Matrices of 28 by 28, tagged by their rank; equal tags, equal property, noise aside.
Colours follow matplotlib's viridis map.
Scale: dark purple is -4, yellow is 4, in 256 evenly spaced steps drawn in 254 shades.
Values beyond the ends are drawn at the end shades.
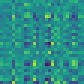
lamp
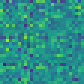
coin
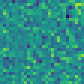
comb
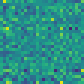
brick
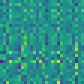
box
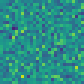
comb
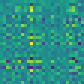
box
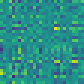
box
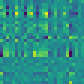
lamp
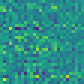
coin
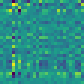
lamp
